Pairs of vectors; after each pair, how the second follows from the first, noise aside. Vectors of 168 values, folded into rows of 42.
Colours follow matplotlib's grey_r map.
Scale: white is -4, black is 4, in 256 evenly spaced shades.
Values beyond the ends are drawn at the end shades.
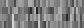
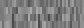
negated, shrunk.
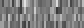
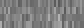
reversed, shrunk.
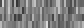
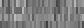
negated, shrunk.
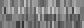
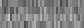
reversed, shrunk.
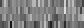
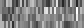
wrapped around.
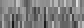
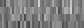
reversed, negated, shrunk.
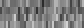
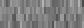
negated, shrunk.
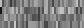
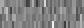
wrapped around, negated, partly zeroed.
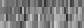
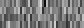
sign-scrambled.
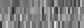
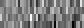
wrapped around.
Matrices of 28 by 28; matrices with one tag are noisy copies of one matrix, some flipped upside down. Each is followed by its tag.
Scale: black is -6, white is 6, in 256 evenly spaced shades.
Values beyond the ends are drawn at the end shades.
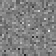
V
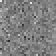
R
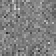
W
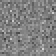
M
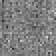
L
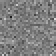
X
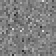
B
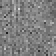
W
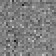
B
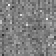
L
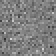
M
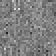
W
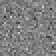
M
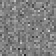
V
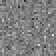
V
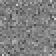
X
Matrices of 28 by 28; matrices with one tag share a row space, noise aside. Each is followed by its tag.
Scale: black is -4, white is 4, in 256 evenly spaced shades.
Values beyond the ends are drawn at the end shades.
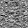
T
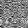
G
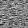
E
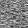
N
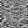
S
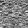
E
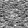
T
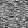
T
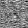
N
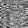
S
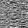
N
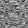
T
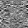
S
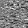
N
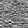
G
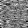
S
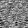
E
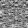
E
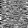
S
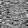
S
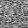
G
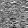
N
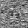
N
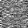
S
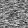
T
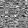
T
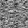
T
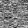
G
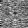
G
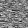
E
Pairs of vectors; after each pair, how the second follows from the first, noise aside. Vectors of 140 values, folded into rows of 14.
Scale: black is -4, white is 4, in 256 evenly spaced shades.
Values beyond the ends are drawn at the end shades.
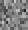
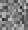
reversed.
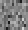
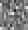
wrapped around, negated.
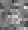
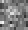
reversed.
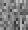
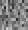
reversed.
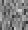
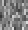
negated.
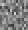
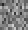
negated.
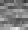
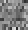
sign-scrambled.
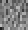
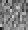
copied.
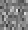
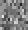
reversed.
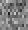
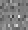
reversed, negated, partly zeroed.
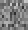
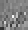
reversed, negated, partly zeroed.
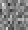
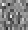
sign-scrambled.
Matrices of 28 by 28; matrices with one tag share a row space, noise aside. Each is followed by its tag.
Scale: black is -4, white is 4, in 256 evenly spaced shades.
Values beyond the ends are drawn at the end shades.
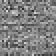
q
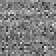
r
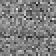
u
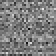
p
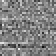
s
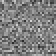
s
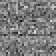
q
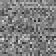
s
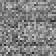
q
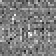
p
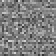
s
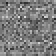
r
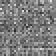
p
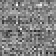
s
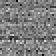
u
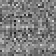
p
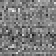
s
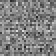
u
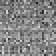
r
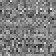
u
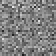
s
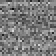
s
